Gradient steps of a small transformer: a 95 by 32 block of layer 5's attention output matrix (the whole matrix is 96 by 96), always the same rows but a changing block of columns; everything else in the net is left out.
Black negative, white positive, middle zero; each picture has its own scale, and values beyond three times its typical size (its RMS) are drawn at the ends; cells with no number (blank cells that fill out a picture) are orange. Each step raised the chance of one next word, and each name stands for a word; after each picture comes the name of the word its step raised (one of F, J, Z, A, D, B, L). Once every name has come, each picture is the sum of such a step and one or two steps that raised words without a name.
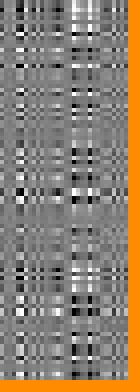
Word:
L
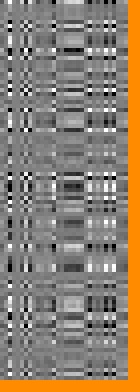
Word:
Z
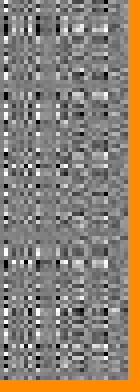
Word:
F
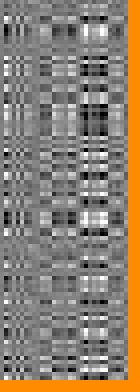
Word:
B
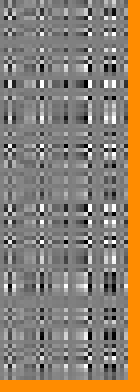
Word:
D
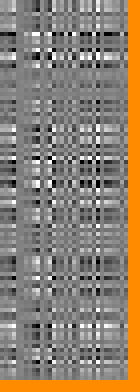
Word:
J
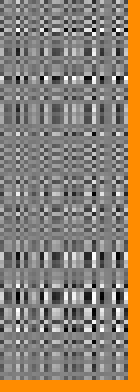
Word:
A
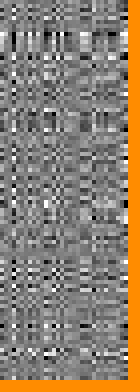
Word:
J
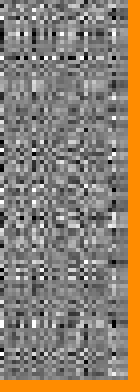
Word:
J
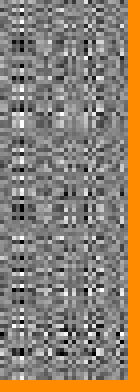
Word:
A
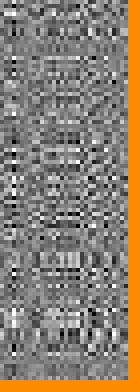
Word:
F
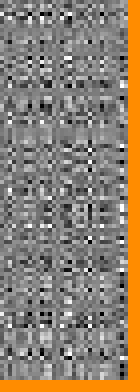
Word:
D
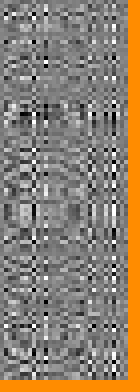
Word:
B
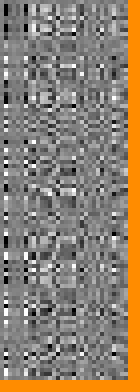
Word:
L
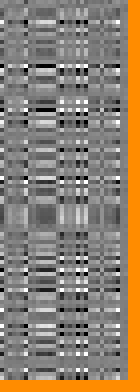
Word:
L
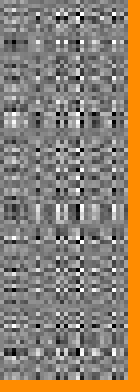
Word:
B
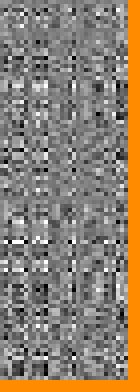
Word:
D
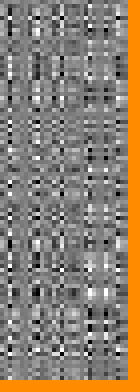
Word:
A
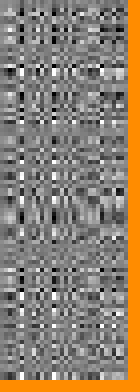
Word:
L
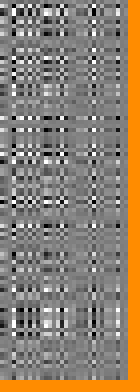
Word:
Z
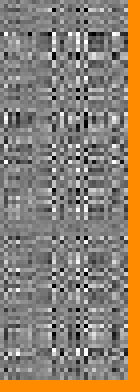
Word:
J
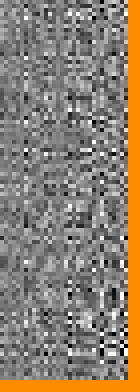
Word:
A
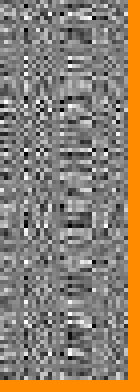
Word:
B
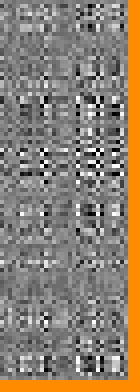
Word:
B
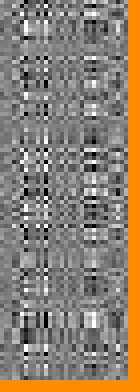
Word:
F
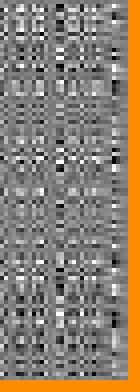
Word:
L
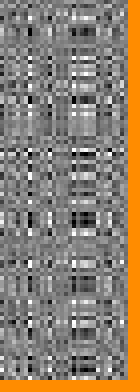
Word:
B
